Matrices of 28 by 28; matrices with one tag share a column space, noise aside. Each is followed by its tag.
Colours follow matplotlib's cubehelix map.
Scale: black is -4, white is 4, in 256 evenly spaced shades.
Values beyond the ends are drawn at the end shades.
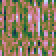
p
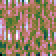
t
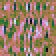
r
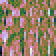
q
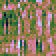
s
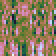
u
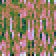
t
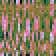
t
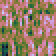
u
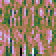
q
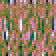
t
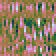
r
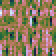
q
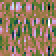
r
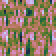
q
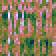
s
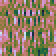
q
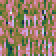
u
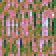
s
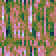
p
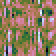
q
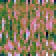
t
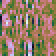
u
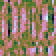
p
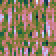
p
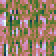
u
